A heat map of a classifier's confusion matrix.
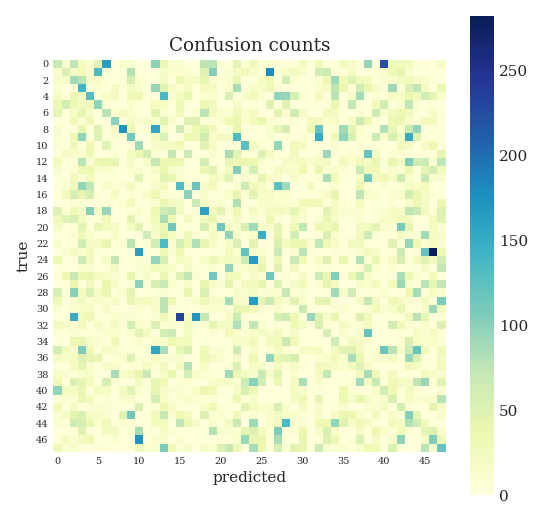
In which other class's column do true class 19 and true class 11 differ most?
38
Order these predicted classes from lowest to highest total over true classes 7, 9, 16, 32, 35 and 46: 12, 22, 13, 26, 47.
26, 47, 13, 12, 22
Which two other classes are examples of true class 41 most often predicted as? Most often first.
47, 12
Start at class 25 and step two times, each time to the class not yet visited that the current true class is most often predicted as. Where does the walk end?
45
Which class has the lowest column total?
31
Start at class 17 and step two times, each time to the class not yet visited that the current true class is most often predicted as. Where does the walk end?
13
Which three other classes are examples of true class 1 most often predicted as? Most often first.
26, 5, 19
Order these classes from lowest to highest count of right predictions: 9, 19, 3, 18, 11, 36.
19, 11, 36, 9, 3, 18
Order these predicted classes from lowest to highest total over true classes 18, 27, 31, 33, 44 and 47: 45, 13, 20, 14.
20, 14, 45, 13
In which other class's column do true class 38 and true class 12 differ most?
43
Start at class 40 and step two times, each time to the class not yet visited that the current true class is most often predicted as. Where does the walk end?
6
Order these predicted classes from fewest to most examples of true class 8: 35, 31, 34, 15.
34, 31, 15, 35
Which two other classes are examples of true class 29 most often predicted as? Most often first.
24, 47
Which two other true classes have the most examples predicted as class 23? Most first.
10, 46
